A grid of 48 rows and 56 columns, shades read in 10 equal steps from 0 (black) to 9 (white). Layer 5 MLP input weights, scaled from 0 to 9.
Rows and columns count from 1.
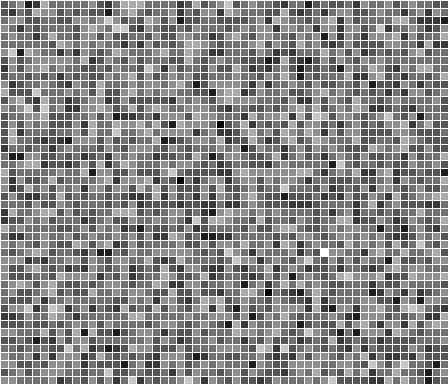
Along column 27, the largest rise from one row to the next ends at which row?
28
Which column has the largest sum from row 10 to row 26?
40
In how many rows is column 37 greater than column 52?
14
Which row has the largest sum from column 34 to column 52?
15
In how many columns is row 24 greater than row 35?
17
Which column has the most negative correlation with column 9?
37
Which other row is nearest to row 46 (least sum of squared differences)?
19
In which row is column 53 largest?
31
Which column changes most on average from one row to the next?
51
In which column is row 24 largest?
36
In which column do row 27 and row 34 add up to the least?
27
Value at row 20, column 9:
3
